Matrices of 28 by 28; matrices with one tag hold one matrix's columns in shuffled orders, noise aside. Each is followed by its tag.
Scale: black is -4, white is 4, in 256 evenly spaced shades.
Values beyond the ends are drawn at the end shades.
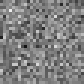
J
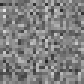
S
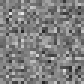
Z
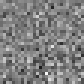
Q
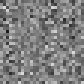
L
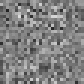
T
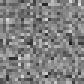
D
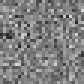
J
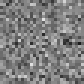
D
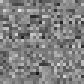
J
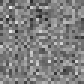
L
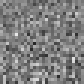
Q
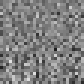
Q
